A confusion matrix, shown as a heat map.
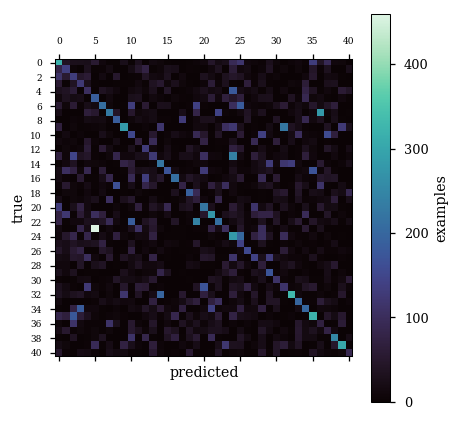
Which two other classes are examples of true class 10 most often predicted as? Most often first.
37, 28
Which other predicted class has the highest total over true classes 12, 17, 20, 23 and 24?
5
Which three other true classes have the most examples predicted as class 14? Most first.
32, 9, 29
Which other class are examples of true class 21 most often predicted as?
1
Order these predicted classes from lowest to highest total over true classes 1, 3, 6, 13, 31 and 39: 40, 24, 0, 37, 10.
40, 37, 10, 0, 24
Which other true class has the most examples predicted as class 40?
18
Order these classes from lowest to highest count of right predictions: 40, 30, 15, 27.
40, 30, 27, 15
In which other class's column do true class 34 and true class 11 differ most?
3
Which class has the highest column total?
24
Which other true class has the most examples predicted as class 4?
31
